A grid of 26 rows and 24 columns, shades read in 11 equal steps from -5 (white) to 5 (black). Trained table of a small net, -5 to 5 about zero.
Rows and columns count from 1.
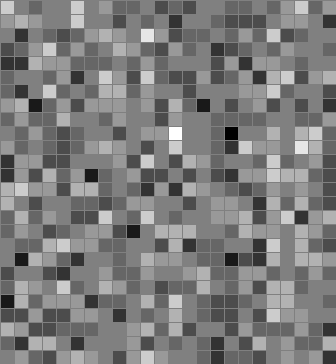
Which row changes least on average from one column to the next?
9
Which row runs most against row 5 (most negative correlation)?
24
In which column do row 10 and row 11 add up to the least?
13
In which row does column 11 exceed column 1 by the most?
14
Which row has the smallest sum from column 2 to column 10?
21
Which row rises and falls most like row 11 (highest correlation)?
10
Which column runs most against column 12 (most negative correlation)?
5
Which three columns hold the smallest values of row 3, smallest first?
11, 20, 8
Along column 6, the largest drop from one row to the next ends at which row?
26
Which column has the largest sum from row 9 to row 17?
17
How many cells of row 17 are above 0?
7
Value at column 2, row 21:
-2
